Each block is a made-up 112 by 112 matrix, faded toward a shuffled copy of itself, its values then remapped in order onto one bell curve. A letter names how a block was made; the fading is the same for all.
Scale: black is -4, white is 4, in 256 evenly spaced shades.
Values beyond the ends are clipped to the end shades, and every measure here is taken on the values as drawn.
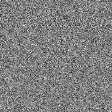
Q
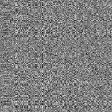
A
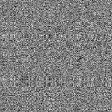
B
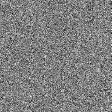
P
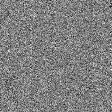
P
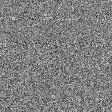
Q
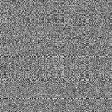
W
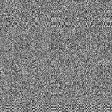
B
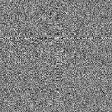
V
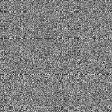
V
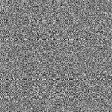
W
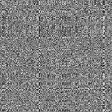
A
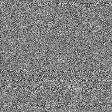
Q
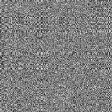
A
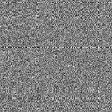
V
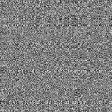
W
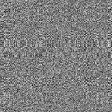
B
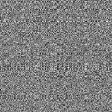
W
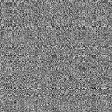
W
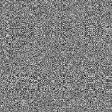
V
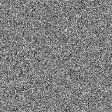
P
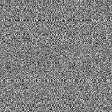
W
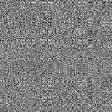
W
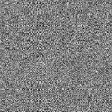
V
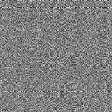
W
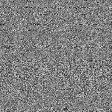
Q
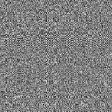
A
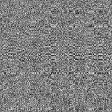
W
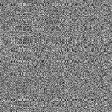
B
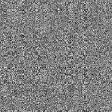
V
